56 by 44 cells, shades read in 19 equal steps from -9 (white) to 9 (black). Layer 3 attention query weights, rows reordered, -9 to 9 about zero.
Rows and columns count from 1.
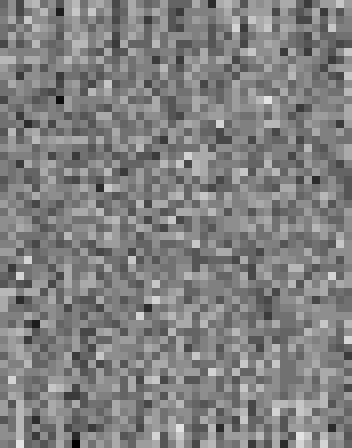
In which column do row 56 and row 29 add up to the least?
3
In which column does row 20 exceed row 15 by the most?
20
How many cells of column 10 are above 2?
9
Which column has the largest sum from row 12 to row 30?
38
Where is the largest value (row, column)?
56, 10
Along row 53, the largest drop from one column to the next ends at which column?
31
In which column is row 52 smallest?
35
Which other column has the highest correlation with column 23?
41
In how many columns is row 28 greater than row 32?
16
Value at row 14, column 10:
0
